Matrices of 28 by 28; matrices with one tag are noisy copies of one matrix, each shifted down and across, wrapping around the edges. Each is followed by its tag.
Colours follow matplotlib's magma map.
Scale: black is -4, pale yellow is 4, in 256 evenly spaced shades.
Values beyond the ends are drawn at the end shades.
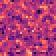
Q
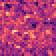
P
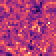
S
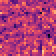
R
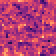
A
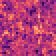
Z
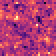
A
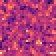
Q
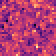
Z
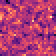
R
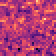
P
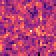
Z
